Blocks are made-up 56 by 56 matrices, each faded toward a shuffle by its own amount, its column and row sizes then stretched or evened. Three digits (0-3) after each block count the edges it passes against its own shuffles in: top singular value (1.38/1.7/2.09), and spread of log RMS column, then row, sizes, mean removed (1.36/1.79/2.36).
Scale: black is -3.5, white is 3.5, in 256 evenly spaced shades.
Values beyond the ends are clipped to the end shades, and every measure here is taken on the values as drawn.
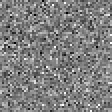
0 0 1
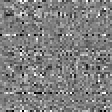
3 2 3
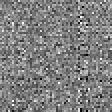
2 2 0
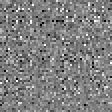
2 1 2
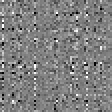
2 3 2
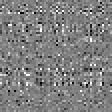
3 2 3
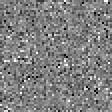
0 1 0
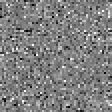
2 0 1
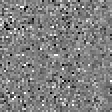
0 2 2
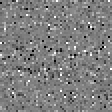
0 0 2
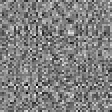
3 1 2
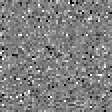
1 1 2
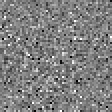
0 1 1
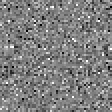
1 0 1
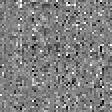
1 3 1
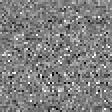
1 0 2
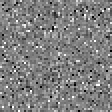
1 0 0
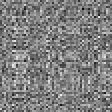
3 3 0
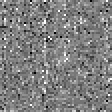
1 2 0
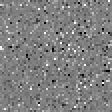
0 1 1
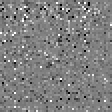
0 1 2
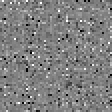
0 2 1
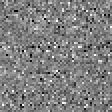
0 0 2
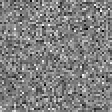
2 1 0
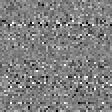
2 0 3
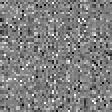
3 1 0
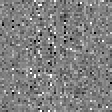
0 3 0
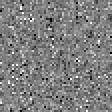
0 2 0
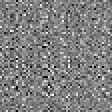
3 2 2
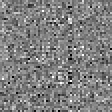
2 1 2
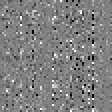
2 3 1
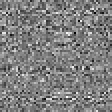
3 0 3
